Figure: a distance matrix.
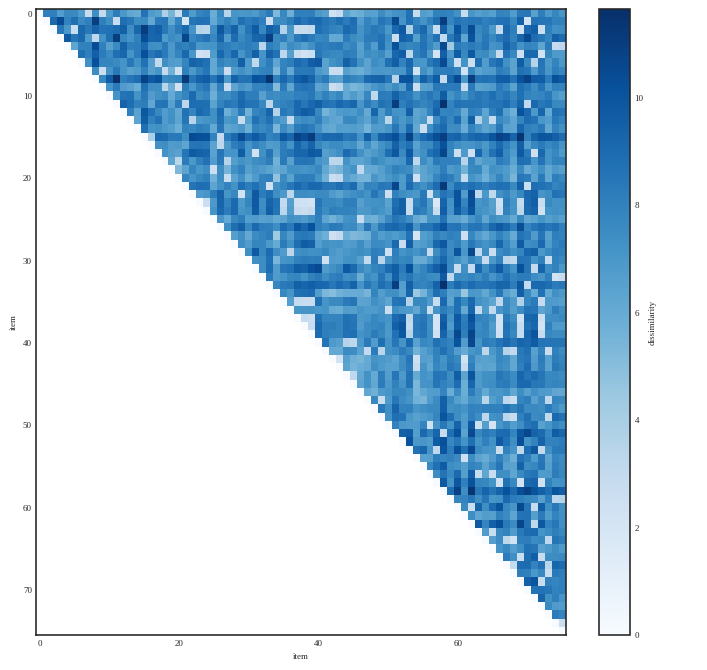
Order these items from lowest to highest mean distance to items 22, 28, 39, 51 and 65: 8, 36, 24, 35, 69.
36, 35, 24, 69, 8
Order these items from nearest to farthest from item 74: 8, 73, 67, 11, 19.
19, 11, 73, 67, 8
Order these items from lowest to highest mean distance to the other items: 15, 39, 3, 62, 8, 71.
39, 71, 3, 62, 8, 15
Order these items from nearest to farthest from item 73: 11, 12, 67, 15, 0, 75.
67, 12, 0, 75, 11, 15
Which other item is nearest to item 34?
12
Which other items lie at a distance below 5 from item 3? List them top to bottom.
8, 51, 58
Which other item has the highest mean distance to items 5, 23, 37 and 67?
15
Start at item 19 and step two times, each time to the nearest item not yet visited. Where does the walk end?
46
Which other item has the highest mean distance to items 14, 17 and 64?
58
